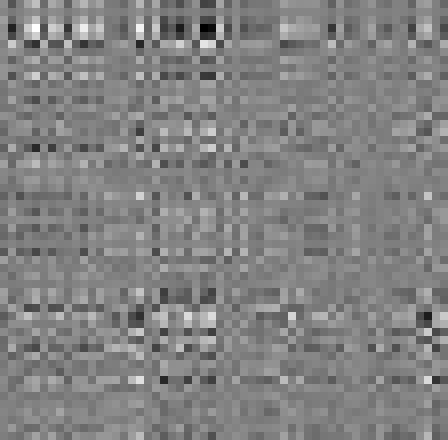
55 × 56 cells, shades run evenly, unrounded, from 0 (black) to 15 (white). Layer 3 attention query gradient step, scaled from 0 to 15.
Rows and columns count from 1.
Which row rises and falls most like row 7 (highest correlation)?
6
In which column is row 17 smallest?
18
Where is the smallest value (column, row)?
26, 4
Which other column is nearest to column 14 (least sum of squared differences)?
45
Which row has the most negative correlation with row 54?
49
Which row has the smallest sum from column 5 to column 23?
39
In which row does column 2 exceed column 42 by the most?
44
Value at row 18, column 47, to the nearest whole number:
8
